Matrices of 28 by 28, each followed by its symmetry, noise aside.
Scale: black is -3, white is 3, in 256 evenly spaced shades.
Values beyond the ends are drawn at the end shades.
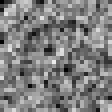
symmetric.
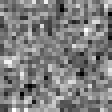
antisymmetric.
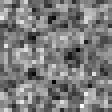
mirrored top to bottom.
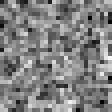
symmetric.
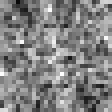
same after a half turn.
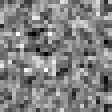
no symmetry.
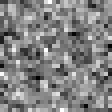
same after a half turn.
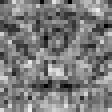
mirrored left to right.
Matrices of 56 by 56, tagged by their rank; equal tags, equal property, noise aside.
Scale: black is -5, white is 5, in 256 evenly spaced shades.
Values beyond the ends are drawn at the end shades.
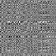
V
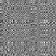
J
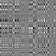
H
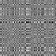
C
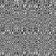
J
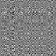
J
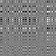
C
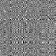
V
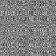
J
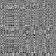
J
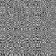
J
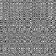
J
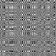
C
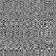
J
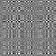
C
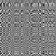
H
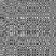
J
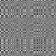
C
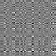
H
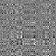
V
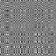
H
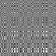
H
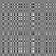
C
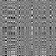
H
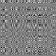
V
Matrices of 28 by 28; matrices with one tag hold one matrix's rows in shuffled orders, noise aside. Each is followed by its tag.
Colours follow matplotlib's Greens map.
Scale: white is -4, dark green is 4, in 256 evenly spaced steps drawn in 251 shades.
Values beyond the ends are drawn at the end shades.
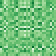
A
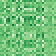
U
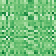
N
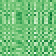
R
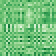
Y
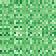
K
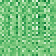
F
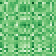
A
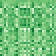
A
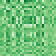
U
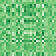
U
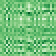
Y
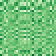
A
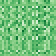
F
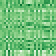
Y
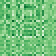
U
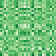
A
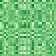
A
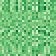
F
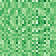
F
